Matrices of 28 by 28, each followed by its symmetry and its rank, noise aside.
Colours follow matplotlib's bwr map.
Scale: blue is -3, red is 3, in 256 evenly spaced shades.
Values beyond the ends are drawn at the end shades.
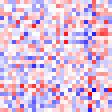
antisymmetric, rank six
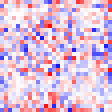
antisymmetric, rank six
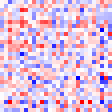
no symmetry, rank five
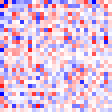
symmetric, rank five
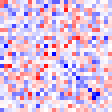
symmetric, rank seven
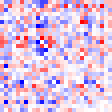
antisymmetric, rank six
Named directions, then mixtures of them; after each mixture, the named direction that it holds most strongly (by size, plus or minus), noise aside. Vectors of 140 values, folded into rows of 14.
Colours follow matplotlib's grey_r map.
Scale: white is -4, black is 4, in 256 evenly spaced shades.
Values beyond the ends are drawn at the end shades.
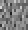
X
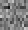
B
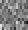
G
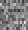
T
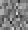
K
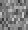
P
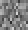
K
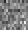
T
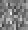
X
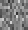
B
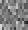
G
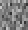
X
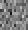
X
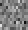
G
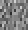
X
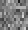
P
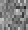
P
